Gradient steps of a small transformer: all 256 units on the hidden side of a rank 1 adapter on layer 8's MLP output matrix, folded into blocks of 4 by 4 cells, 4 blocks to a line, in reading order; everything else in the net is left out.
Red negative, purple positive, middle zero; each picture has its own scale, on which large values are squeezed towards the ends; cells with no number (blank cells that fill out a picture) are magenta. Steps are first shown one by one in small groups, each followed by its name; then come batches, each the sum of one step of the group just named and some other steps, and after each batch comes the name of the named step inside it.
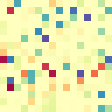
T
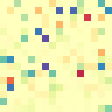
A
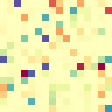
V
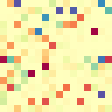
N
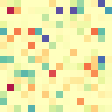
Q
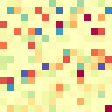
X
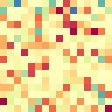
N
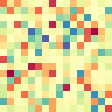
T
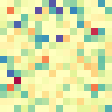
Q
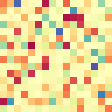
N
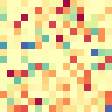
V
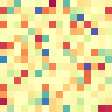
V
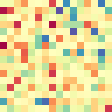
Q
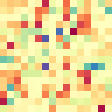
A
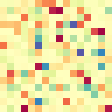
X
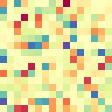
V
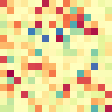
T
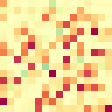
X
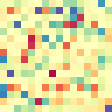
Q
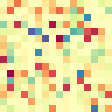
T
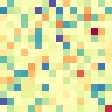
X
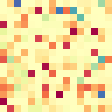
N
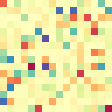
A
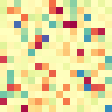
T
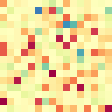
X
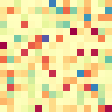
T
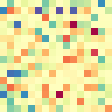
Q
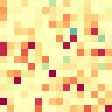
X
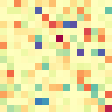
X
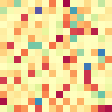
N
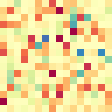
T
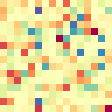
X
